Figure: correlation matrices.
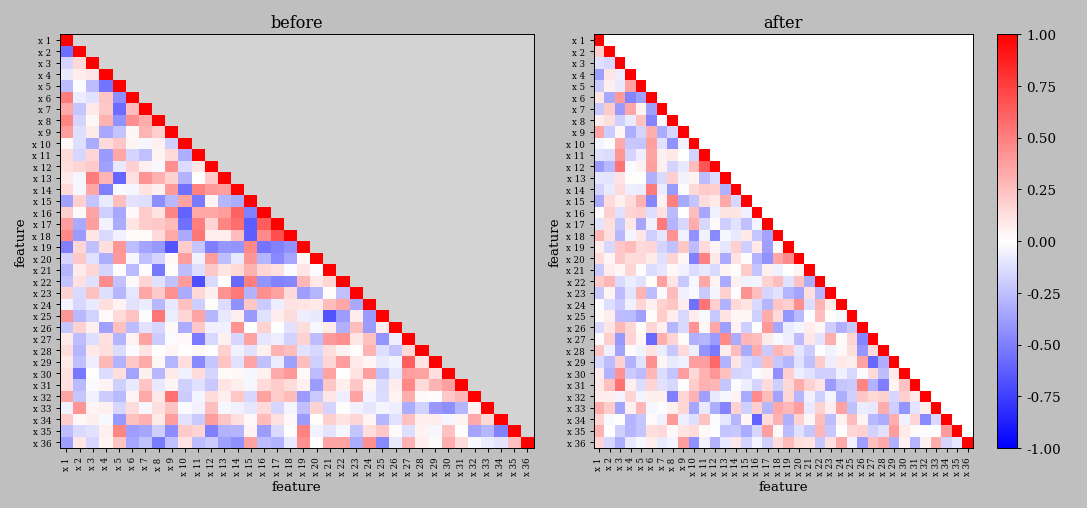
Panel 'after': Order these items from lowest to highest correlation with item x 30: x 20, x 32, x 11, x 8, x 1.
x 8, x 20, x 1, x 32, x 11
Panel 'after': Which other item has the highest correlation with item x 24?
x 11
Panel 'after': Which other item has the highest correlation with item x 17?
x 7
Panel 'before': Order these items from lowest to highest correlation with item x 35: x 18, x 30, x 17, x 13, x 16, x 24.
x 16, x 13, x 17, x 18, x 24, x 30
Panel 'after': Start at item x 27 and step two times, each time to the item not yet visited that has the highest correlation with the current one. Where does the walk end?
x 15
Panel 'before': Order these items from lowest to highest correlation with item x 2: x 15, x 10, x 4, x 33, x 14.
x 10, x 14, x 4, x 15, x 33
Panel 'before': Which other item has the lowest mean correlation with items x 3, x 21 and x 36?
x 25
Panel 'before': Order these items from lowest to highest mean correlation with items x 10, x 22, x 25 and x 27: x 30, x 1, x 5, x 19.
x 5, x 30, x 1, x 19
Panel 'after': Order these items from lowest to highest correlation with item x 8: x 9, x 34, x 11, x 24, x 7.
x 9, x 7, x 11, x 24, x 34
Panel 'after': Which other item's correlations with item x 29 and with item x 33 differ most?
x 12
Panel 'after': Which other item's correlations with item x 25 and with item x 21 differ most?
x 22
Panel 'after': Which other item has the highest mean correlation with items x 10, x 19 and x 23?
x 16
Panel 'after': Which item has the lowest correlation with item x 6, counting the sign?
x 27
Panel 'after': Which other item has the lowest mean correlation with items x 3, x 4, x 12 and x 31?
x 28
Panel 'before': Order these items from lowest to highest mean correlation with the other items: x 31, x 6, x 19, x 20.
x 19, x 20, x 6, x 31
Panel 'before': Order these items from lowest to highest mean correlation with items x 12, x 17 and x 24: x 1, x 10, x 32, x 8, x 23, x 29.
x 10, x 29, x 8, x 23, x 32, x 1
